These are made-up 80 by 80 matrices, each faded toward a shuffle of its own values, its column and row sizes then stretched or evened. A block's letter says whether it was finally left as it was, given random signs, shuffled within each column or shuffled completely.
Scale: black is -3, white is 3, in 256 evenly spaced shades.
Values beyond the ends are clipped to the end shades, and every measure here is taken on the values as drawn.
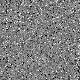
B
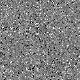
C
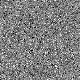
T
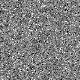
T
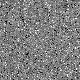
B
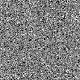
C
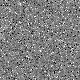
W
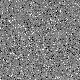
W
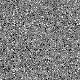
T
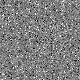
B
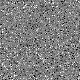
C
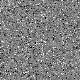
B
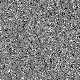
B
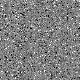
B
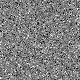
W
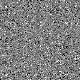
C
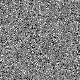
B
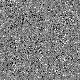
T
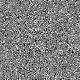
C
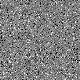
C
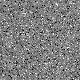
W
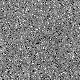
W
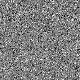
T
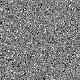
C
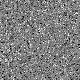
W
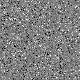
B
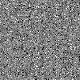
C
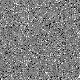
C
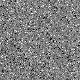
B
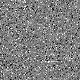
T
